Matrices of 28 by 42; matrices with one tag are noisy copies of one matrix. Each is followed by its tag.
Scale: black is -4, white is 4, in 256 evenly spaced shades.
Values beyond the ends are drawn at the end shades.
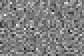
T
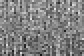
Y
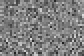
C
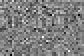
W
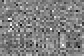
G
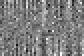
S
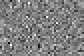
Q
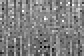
Y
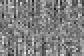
S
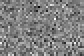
C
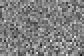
C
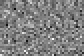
T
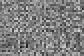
G
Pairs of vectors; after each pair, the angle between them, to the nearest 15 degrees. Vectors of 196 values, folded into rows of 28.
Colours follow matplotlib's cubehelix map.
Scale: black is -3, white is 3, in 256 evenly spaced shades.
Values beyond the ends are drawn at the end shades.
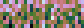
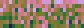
60 degrees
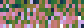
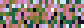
135 degrees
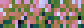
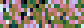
105 degrees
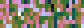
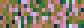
120 degrees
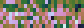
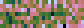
135 degrees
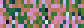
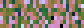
45 degrees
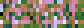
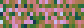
45 degrees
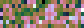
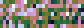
120 degrees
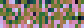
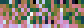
60 degrees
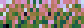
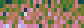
150 degrees
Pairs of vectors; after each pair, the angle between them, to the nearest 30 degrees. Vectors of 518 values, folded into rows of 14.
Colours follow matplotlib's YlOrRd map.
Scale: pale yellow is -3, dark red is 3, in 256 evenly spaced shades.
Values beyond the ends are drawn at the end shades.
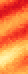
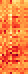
120 degrees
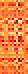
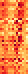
30 degrees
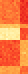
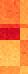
150 degrees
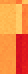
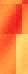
150 degrees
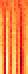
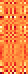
90 degrees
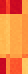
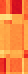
30 degrees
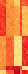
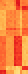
150 degrees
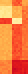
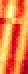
60 degrees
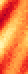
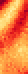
120 degrees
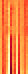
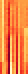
150 degrees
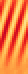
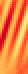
30 degrees
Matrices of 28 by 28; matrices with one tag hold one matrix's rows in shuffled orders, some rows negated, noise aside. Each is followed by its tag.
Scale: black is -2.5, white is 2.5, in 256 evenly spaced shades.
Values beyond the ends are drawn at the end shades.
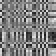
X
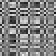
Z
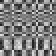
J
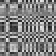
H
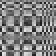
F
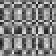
J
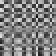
J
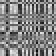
H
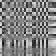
X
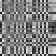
X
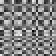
J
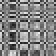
Z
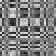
Z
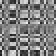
Z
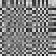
X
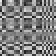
F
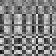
J
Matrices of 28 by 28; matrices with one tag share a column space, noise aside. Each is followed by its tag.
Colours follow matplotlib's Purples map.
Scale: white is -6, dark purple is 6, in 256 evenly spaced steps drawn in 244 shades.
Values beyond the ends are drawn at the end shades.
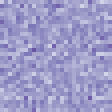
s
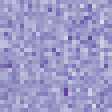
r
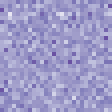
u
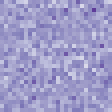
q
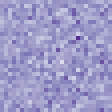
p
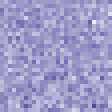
p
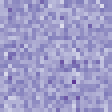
q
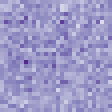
r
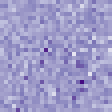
r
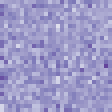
q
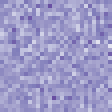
s
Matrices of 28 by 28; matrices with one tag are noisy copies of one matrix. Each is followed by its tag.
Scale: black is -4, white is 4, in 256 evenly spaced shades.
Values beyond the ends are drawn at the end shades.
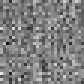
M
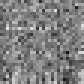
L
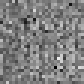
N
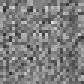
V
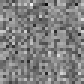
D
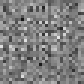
V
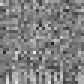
L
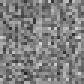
M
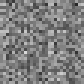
D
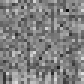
L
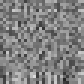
L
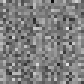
M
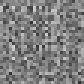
V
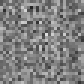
V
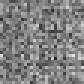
N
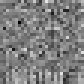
L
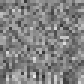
L
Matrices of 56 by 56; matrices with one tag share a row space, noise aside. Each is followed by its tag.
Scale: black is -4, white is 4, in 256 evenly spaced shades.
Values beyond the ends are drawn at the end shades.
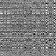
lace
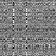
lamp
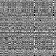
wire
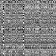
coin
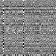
coin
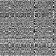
wire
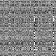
wire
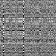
coin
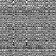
lamp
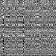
coin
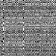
coin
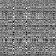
lamp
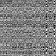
lace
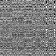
lace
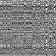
lace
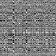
lamp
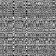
lamp
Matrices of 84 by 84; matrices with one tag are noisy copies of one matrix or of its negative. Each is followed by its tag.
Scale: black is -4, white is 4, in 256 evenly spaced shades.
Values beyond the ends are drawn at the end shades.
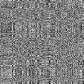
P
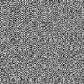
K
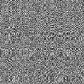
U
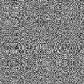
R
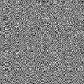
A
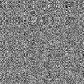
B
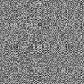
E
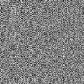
K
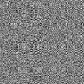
E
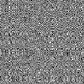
U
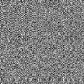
K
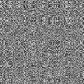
B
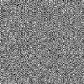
K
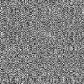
K
